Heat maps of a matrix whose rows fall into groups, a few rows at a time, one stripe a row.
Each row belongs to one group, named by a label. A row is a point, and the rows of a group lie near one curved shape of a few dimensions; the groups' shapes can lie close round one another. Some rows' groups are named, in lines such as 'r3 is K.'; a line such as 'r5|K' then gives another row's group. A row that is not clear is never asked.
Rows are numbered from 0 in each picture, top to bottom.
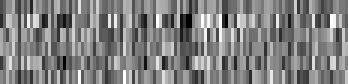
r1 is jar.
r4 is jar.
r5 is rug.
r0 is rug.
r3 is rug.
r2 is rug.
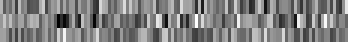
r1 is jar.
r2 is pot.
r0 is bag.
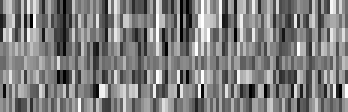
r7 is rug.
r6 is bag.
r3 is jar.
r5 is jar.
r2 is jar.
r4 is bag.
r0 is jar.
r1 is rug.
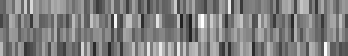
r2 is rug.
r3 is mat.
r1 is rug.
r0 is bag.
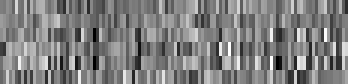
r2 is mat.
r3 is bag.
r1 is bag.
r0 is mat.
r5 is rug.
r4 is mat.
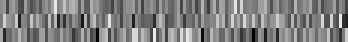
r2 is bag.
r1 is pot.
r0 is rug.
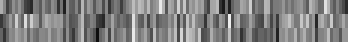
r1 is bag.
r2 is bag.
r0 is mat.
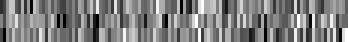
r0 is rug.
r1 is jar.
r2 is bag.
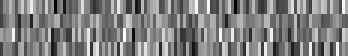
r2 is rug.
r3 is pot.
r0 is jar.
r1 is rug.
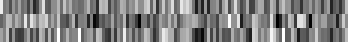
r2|rug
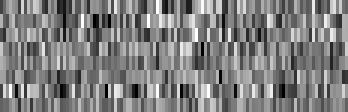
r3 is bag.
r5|mat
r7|rug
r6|jar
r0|jar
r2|jar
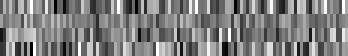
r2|bag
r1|bag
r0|jar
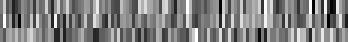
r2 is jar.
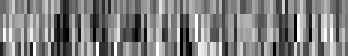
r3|rug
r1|jar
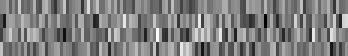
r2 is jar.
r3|bag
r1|bag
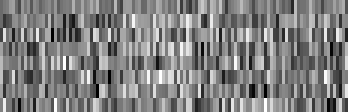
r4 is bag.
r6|bag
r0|rug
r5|mat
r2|pot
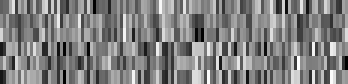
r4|mat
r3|jar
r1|rug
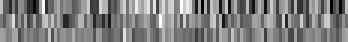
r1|mat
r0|bag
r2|rug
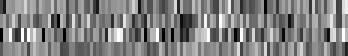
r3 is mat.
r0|bag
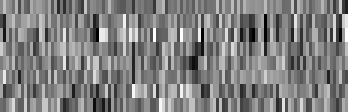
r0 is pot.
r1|bag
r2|bag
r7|mat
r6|bag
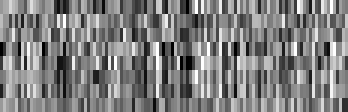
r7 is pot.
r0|jar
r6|jar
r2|rug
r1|pot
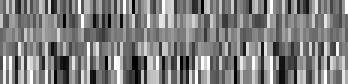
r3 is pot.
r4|jar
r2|bag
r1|mat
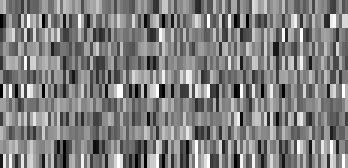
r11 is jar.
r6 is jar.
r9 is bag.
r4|mat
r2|mat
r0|pot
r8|mat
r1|jar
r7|rug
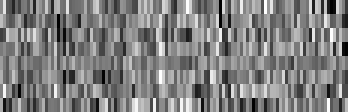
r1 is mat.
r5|mat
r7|bag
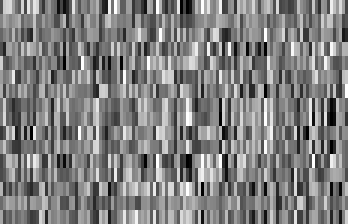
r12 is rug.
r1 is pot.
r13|bag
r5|rug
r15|bag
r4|mat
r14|mat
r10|pot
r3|jar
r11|jar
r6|bag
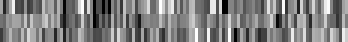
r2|jar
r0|mat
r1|mat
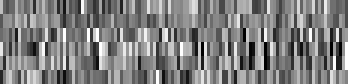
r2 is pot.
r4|bag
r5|jar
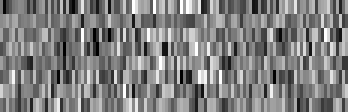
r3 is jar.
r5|rug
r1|pot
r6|rug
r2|mat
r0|bag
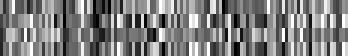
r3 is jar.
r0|mat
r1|jar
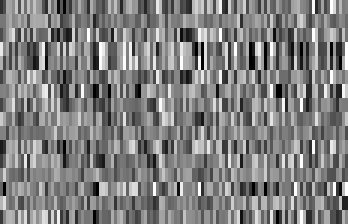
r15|mat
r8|rug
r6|mat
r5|jar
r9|rug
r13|bag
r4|bag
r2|rug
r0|jar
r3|bag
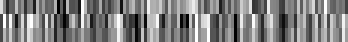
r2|jar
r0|mat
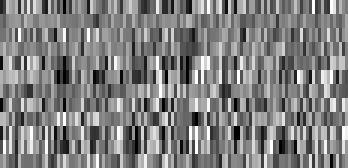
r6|mat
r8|pot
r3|pot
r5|jar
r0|jar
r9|jar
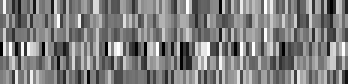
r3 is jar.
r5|mat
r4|rug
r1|rug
